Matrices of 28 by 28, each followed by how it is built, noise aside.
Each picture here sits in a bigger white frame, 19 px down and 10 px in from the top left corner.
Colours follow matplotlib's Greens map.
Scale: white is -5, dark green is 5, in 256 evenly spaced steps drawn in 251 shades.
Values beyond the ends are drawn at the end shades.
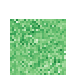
block diagonal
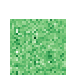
uneven columns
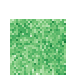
smooth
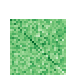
diagonal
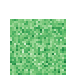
repeating columns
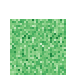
repeating columns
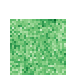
smooth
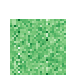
uneven columns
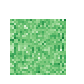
low rank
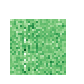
uneven columns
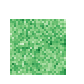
smooth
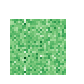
uneven columns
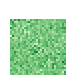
block diagonal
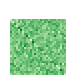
diagonal
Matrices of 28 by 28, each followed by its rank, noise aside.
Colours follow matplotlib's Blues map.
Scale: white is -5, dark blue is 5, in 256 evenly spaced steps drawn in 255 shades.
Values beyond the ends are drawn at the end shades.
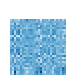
three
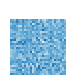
six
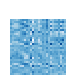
three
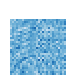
eight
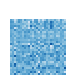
four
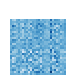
four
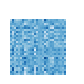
three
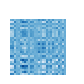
two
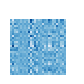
three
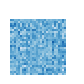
six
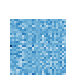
four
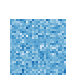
six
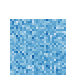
six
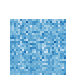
six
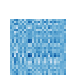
two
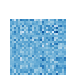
four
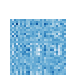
three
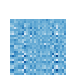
two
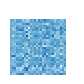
four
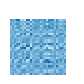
two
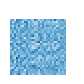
six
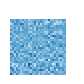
six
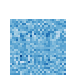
six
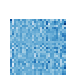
four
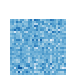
six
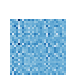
three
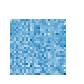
six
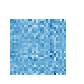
four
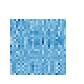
four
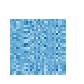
four
